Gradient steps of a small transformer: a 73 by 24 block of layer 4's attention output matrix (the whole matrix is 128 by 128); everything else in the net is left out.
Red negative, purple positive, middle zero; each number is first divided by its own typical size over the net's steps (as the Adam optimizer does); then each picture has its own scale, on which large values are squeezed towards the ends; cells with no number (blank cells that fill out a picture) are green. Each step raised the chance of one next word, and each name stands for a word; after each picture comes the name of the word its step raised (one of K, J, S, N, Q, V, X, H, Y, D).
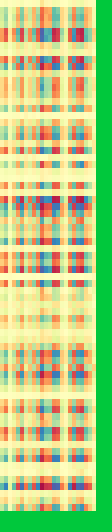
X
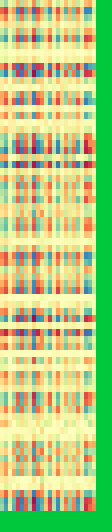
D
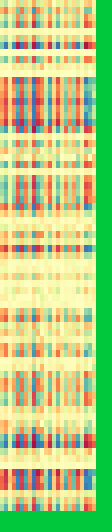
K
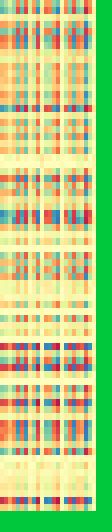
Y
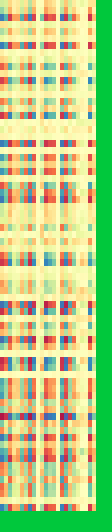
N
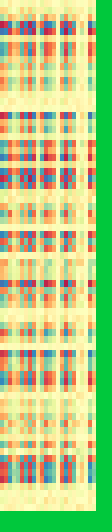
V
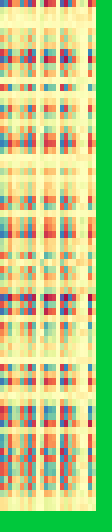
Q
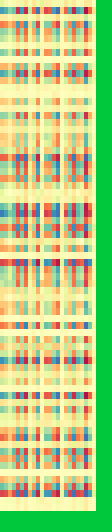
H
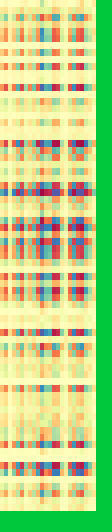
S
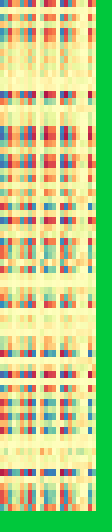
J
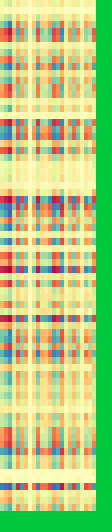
X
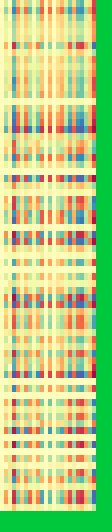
J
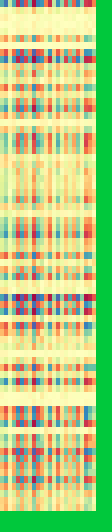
Q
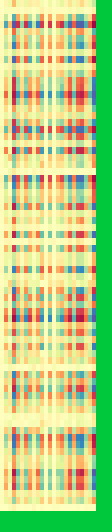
K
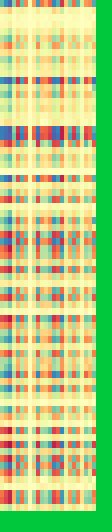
J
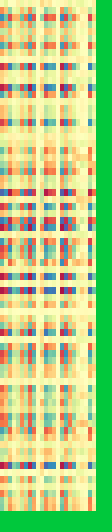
S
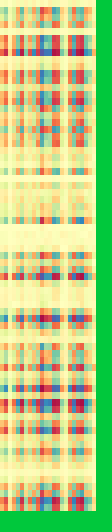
Y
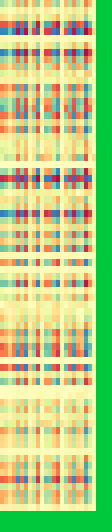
V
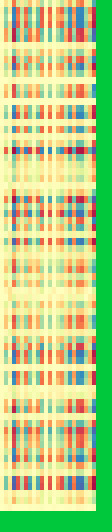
X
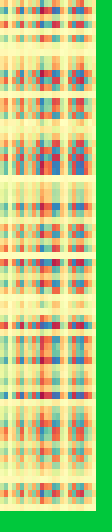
H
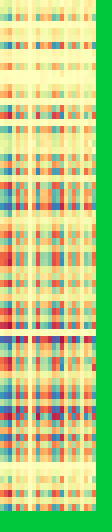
N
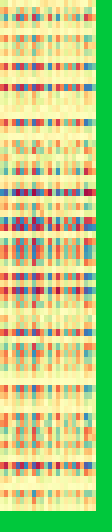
S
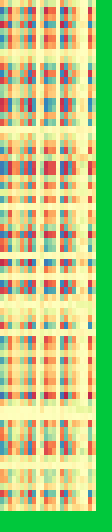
H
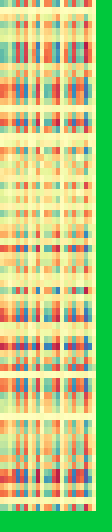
K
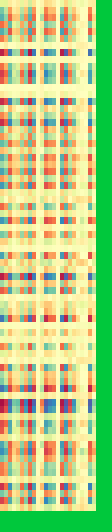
Y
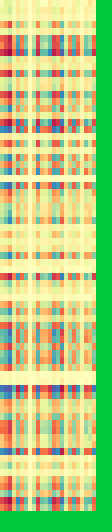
Y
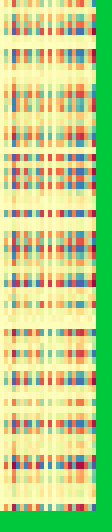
V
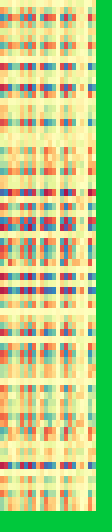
S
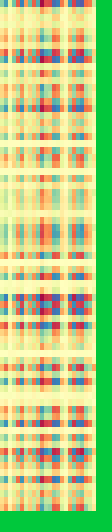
Q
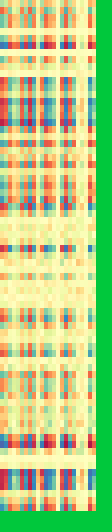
K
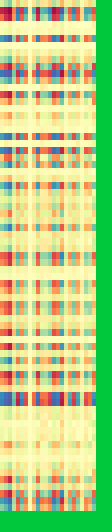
D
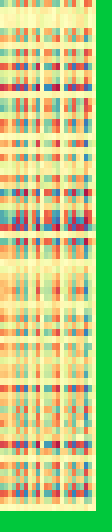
S
